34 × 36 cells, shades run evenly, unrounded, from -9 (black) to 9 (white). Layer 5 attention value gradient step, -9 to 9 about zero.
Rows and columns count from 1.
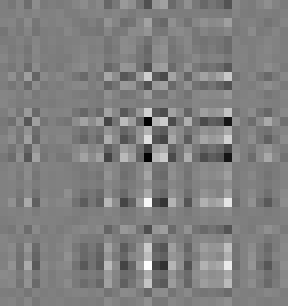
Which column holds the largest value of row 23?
19
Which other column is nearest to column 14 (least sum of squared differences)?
22
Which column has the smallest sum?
21
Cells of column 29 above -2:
27
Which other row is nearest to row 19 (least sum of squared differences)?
11
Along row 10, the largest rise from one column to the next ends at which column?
20
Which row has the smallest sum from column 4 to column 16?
29
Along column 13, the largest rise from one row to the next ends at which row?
14
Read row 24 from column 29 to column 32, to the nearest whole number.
1 0 0 0
